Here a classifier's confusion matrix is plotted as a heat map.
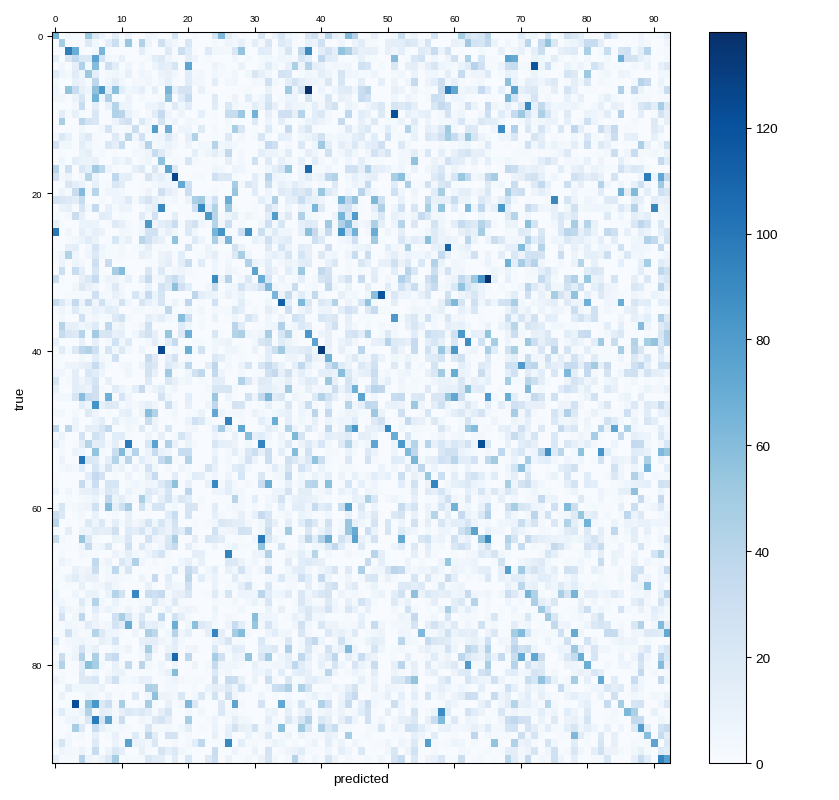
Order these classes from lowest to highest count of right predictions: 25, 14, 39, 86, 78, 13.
13, 14, 78, 86, 39, 25
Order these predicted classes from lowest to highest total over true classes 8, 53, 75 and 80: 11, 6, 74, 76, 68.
76, 68, 74, 11, 6
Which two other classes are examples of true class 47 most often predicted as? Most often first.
6, 54
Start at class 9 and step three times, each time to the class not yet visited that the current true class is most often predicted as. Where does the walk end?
67
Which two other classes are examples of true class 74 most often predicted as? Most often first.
30, 10
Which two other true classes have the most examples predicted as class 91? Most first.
92, 18
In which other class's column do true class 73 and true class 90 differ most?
26
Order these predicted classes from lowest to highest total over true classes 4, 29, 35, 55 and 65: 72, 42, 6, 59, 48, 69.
59, 48, 42, 69, 6, 72
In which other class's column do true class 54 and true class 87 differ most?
4
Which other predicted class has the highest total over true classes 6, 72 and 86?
58
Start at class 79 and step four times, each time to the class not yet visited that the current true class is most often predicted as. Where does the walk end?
44
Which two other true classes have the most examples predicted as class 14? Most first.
24, 48
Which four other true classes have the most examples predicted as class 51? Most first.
10, 36, 3, 18
